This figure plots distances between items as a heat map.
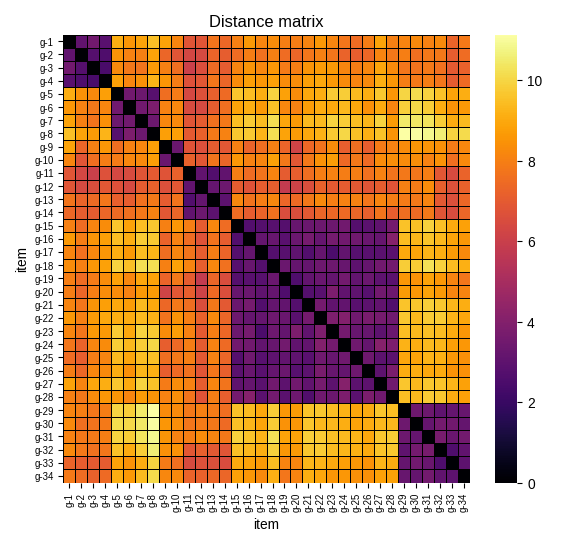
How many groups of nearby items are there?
6
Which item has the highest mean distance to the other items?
g-8
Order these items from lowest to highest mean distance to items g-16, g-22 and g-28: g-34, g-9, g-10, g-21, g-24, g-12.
g-21, g-24, g-12, g-9, g-10, g-34
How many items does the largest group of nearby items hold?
14
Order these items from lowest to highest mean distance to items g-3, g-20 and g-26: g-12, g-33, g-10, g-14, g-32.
g-12, g-14, g-10, g-33, g-32
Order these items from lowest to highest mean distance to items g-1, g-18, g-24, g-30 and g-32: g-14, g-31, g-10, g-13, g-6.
g-31, g-14, g-13, g-10, g-6
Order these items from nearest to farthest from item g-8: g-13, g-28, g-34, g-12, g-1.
g-12, g-13, g-28, g-1, g-34
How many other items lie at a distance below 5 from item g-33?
5
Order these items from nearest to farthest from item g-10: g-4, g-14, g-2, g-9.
g-9, g-2, g-14, g-4
